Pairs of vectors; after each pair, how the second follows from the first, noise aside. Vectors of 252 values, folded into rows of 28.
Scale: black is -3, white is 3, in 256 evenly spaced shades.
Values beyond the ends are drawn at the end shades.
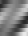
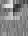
wrapped around, partly zeroed.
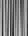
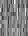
reversed, negated, partly zeroed.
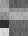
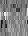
wrapped around, negated, partly zeroed.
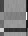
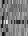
wrapped around, partly zeroed.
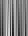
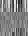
reversed, negated, partly zeroed.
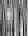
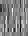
wrapped around, negated, partly zeroed.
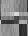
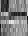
reversed.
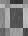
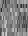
wrapped around, partly zeroed.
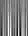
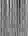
reversed, negated, shrunk.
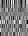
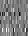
wrapped around, negated, partly zeroed.
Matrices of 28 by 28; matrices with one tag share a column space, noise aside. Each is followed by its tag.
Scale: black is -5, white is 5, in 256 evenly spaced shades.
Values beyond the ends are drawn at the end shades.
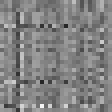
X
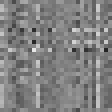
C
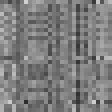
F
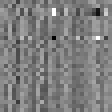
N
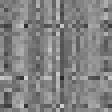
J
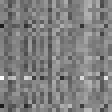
J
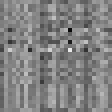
C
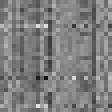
J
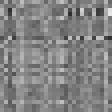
N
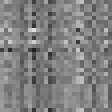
C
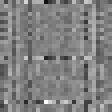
F
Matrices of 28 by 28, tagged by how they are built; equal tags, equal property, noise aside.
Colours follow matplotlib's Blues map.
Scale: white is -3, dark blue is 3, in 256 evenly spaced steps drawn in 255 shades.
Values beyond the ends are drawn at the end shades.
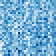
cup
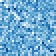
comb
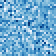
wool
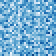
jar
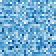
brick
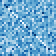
comb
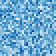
jar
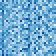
jar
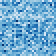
cup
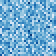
jar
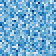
jar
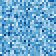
jar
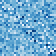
wool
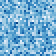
brick
